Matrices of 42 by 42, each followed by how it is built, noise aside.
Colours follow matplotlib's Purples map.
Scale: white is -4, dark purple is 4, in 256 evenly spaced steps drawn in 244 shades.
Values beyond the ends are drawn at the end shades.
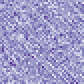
Toeplitz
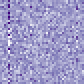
uneven columns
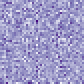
low rank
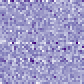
uneven rows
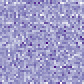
uneven rows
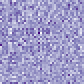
low rank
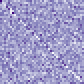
diagonal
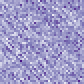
Toeplitz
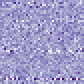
uneven rows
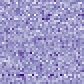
uneven rows
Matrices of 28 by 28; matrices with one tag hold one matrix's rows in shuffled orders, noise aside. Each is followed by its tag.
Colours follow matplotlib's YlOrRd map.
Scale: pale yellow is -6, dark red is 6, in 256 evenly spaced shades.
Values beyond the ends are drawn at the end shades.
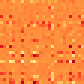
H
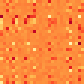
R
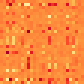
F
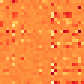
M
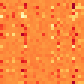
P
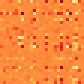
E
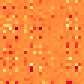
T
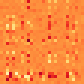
F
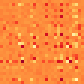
E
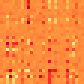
F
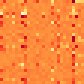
P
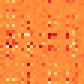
F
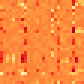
P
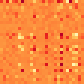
E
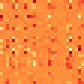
R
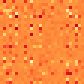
T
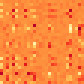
R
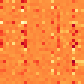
P
